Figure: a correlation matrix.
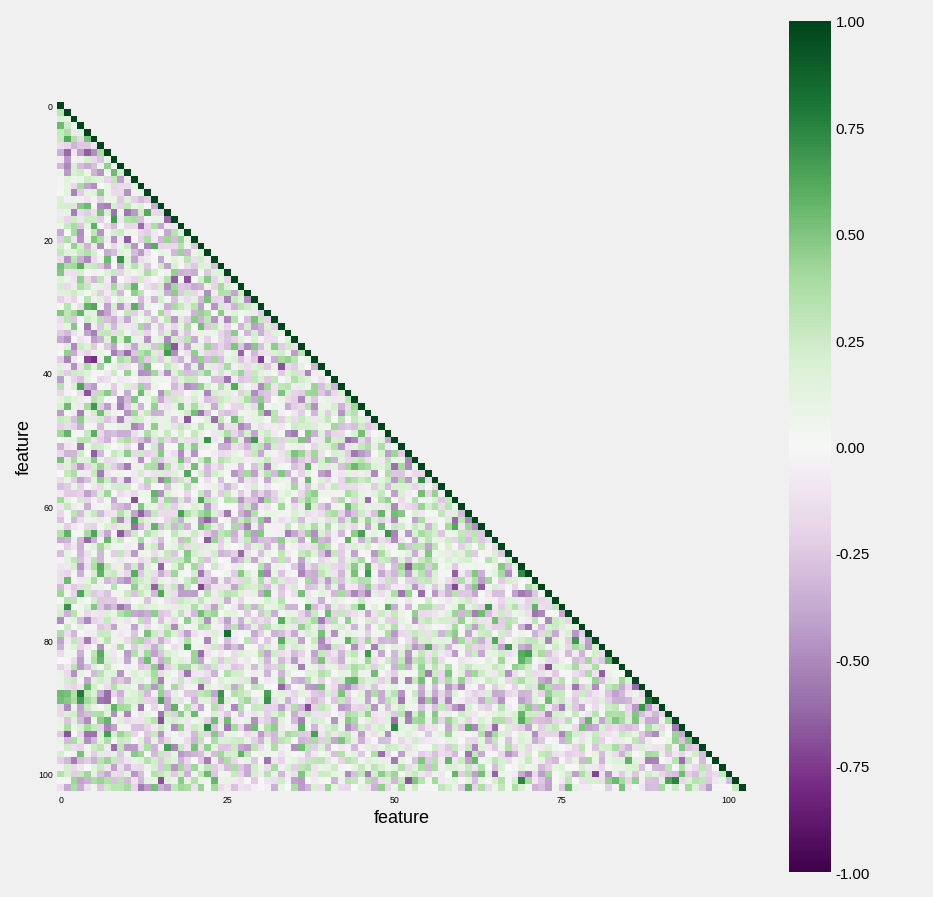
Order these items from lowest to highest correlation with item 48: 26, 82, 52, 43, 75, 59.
82, 43, 26, 75, 52, 59
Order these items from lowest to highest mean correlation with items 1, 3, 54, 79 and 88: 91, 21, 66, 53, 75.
66, 91, 21, 53, 75
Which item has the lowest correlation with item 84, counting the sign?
73
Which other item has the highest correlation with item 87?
90
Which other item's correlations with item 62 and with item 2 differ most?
98
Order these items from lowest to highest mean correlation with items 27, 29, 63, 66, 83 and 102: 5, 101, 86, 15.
15, 86, 5, 101
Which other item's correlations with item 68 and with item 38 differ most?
5
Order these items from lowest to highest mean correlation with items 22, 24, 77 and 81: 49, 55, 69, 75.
69, 49, 75, 55
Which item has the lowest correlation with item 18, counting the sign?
12
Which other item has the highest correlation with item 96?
16
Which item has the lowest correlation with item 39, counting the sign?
33
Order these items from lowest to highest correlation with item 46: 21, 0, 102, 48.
21, 0, 48, 102
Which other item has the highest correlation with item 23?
9
